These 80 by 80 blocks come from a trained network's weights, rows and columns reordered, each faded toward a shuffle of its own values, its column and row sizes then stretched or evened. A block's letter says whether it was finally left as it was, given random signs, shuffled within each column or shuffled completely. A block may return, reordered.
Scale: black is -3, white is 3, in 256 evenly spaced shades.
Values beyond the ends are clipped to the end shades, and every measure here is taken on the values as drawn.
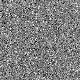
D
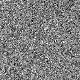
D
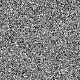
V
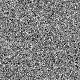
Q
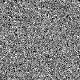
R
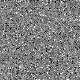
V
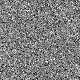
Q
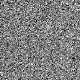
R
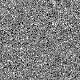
V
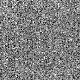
R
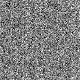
D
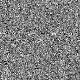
V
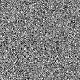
R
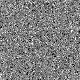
D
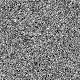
Q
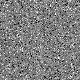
D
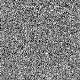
R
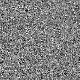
V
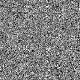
R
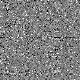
R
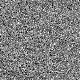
D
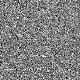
V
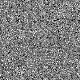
V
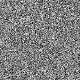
V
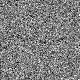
Q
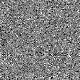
R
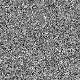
V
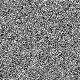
Q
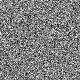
Q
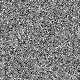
Q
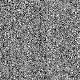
D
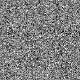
R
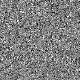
V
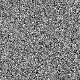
D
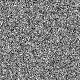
Q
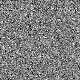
V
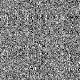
R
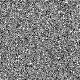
D
